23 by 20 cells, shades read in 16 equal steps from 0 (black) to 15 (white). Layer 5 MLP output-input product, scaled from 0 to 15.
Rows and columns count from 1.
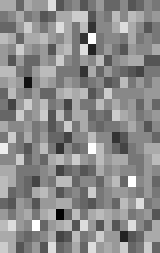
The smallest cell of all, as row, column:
20, 8
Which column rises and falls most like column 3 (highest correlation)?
11
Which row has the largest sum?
21
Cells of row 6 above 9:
4
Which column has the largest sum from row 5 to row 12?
6
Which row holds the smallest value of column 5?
17
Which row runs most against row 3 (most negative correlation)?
14
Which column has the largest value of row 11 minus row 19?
15
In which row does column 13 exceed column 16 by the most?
22
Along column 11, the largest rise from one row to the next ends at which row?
5
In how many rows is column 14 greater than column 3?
12
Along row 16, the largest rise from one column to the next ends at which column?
13
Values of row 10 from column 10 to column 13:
10 7 7 11
